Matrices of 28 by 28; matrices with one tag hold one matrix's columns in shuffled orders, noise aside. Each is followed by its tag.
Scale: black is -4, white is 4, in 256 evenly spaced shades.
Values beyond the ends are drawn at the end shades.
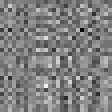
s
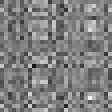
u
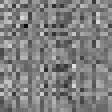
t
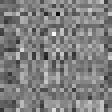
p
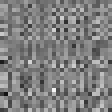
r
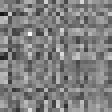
p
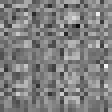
t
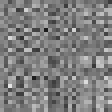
s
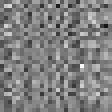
t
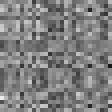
u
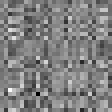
r
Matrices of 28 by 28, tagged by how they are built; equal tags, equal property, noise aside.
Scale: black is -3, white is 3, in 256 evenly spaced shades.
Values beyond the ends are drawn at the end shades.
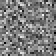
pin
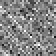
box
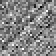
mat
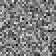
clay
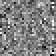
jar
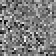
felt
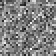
pin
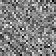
box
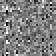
jar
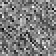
box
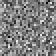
pin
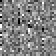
jar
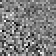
felt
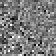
felt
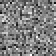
clay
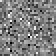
jar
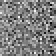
pin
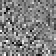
felt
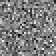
clay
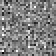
jar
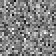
clay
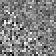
felt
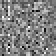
jar
